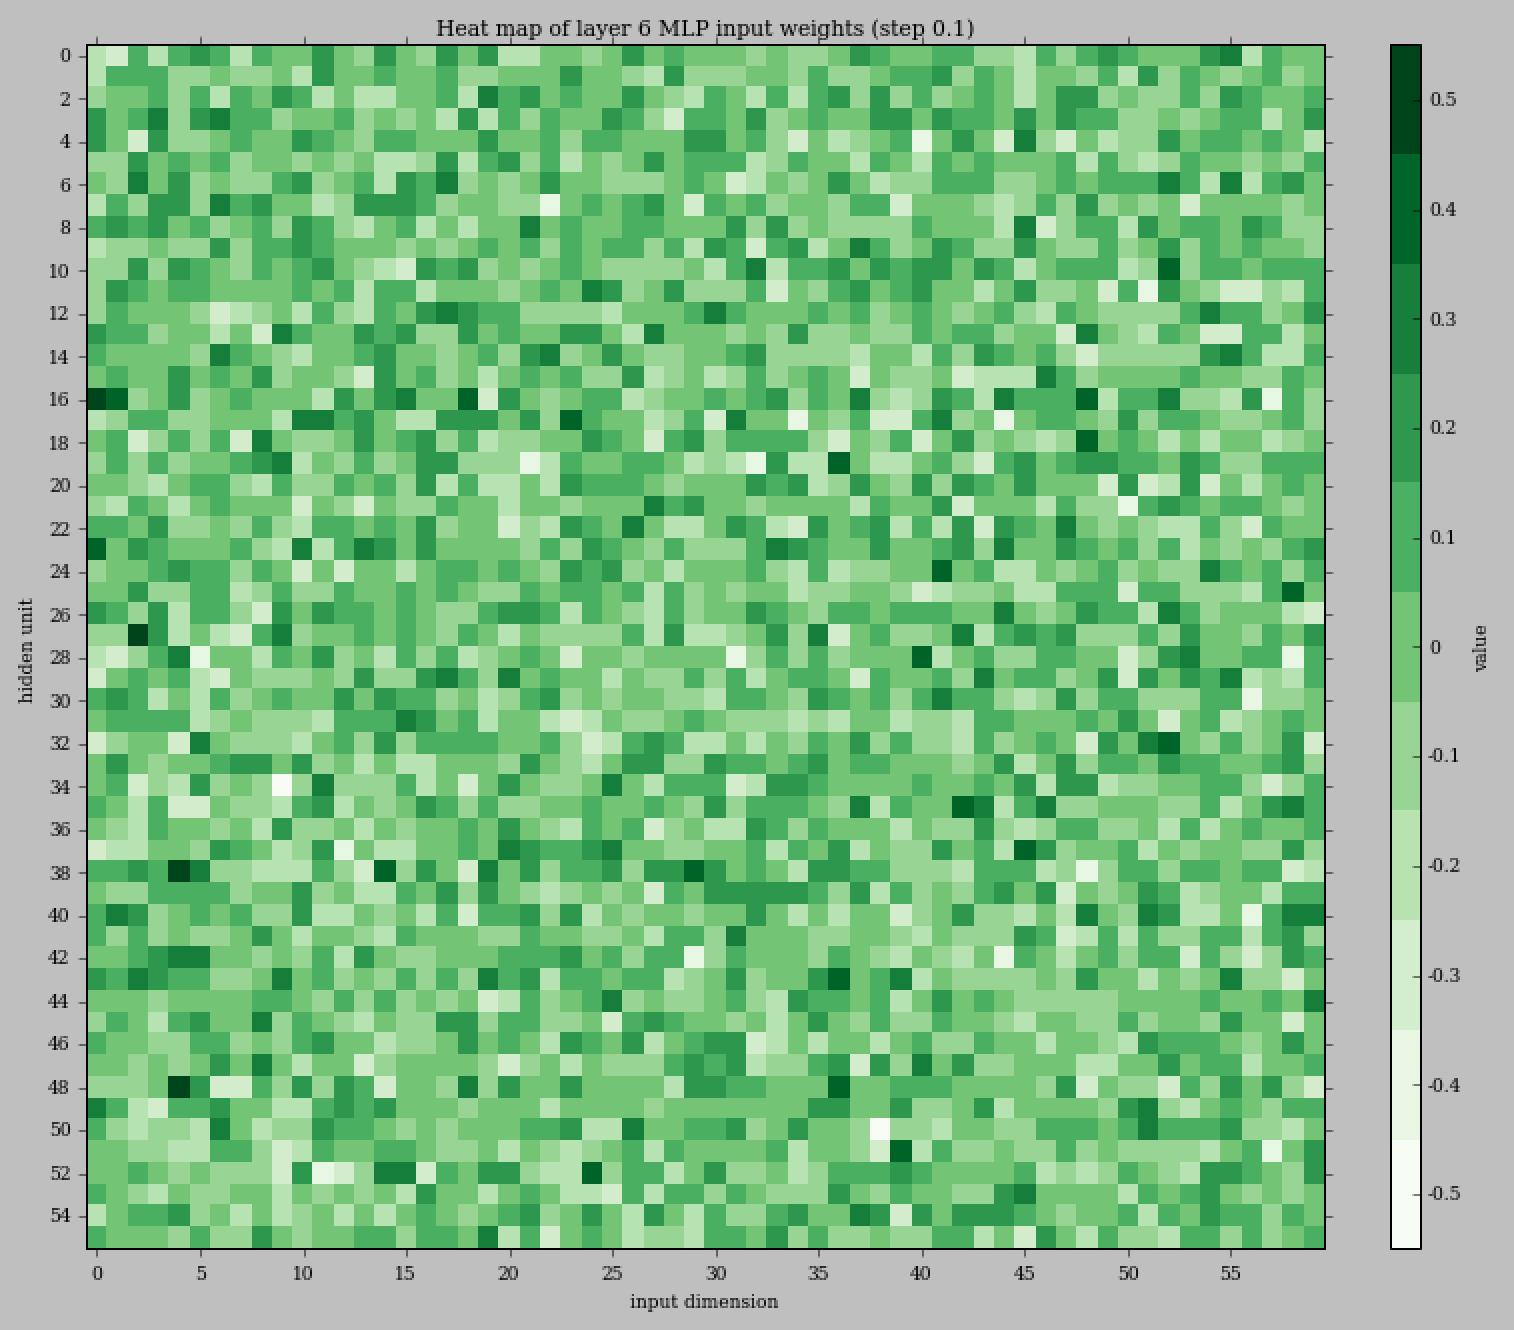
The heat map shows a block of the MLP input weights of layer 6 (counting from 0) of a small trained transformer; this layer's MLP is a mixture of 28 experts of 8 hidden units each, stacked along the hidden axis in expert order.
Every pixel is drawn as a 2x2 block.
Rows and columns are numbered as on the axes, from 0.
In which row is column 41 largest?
24
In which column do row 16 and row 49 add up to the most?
0
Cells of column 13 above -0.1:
34
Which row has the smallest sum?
51
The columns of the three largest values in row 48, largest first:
4, 36, 18
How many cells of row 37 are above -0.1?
38
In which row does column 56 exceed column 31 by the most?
28
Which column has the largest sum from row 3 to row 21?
41
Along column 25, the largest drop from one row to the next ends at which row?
45
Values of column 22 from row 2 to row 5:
0 0.1 0.1 0.1
